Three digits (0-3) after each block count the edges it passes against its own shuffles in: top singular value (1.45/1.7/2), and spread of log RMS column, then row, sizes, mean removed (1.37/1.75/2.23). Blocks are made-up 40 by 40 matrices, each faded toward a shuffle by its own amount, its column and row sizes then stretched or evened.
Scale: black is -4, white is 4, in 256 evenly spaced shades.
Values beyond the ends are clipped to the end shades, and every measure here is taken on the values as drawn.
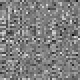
3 2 1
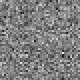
2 1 0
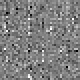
1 2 1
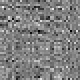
3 1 3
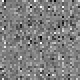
1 3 2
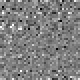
2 0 2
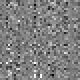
1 3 1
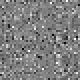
2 0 0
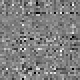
1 2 3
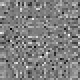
3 0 2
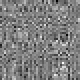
3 2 0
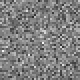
1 0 0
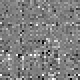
0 2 3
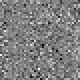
1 2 0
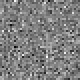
0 0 2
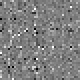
0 2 1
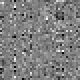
1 3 0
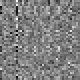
3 2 1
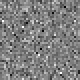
1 0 0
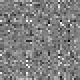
2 2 1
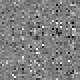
1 3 1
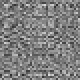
3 0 3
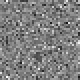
0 1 0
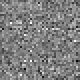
1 1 1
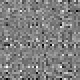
2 2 3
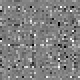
0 3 3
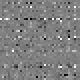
2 1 3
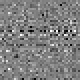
3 0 3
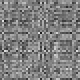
3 2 3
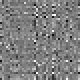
3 3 0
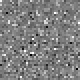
0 0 1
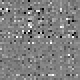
0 2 3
